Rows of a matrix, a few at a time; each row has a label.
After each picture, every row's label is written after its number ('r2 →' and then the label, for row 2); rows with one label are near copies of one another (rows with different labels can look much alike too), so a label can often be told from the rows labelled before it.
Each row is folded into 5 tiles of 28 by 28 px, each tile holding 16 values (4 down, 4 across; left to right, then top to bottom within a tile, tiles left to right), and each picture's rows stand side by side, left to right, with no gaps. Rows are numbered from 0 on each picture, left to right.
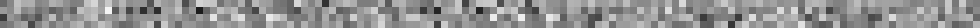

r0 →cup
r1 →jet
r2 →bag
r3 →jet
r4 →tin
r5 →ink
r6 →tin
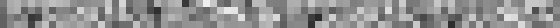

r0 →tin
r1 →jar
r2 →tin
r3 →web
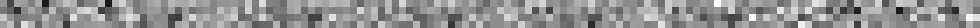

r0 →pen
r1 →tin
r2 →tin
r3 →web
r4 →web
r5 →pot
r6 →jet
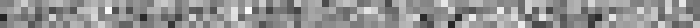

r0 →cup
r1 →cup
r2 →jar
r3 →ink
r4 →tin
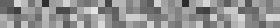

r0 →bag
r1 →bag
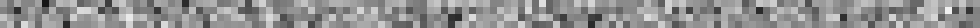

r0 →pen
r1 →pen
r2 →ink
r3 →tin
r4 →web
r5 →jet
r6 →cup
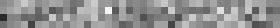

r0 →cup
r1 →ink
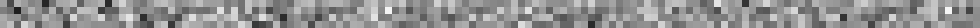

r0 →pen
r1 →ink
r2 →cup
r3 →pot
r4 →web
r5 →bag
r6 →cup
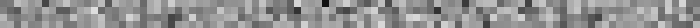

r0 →bag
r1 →tin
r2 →bag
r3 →pen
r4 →tin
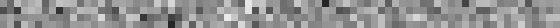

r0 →jet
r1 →web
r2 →bag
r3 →bag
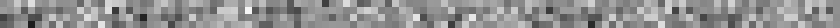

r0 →web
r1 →cup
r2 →jar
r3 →ink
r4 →web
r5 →web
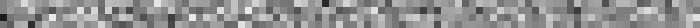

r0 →ink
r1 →pot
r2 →bag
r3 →jet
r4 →jar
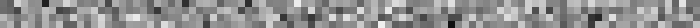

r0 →bag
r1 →pen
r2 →pot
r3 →web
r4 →tin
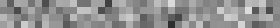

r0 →pen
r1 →web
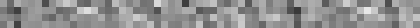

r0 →jar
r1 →bag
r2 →jar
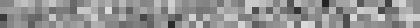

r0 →cup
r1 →web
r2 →pen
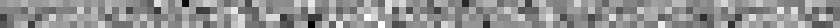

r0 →ink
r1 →bag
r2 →web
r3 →pen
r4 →pot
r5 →ink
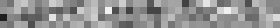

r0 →cup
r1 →jar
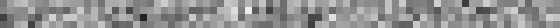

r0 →ink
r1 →cup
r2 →tin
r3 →bag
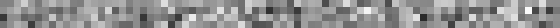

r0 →cup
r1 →ink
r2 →jar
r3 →cup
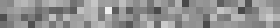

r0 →cup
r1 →pen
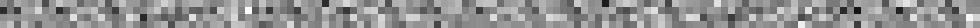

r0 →jet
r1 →cup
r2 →bag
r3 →jet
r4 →bag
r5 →pot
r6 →jet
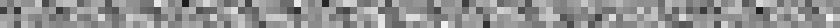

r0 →jet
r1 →bag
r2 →bag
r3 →pen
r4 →ink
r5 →jet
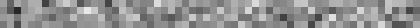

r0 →jar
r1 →pot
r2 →ink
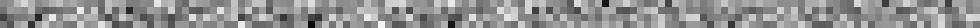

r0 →ink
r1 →pot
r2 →web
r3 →web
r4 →bag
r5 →ink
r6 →bag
